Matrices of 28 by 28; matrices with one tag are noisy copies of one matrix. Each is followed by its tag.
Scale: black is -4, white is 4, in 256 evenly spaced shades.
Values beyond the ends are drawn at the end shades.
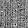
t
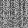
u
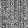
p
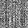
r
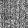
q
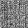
q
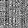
r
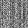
u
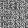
q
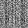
r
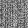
t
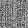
t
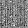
t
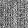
t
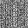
t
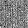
t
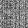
q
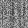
u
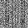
r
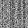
u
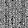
r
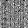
p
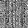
r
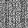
r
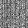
q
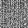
p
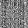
p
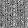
t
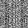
r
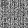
p
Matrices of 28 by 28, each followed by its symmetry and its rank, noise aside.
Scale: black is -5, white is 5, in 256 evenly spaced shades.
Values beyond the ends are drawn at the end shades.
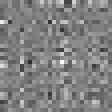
no symmetry, rank three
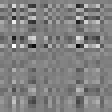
no symmetry, rank one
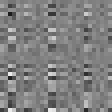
no symmetry, rank one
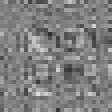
no symmetry, rank three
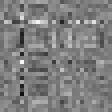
antisymmetric, rank two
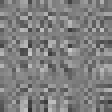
no symmetry, rank two
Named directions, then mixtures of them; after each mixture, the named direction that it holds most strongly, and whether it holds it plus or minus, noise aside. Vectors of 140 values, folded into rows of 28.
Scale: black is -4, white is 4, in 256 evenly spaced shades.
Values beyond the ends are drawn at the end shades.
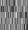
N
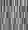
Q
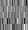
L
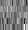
L, plus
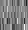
L, plus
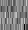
N, plus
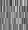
Q, plus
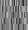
Q, minus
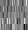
L, minus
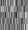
N, minus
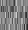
N, plus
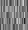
Q, plus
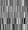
L, plus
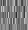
N, minus
